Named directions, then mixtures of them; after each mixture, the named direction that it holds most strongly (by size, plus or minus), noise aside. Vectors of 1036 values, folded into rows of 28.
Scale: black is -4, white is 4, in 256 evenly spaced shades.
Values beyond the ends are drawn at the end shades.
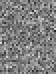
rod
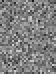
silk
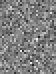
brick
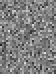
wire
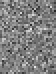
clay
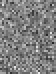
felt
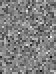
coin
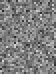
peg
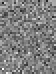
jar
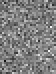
jar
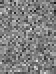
clay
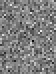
rod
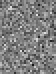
brick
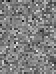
peg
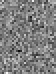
silk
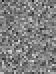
silk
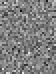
jar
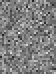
coin
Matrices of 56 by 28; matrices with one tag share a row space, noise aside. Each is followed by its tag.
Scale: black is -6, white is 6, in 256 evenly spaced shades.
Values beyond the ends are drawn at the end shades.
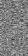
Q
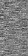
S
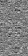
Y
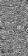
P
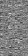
Y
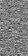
Y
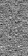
Y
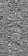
Y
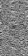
Q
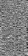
P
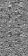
Y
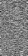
Q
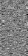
P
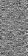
P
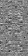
Y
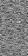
P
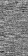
S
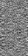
P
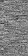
S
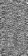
P
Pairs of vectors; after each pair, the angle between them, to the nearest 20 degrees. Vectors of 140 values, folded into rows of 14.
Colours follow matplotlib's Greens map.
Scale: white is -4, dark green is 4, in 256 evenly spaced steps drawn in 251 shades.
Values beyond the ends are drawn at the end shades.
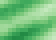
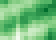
160 degrees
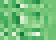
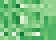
20 degrees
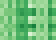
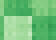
80 degrees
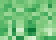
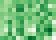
140 degrees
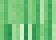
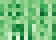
140 degrees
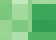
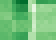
140 degrees
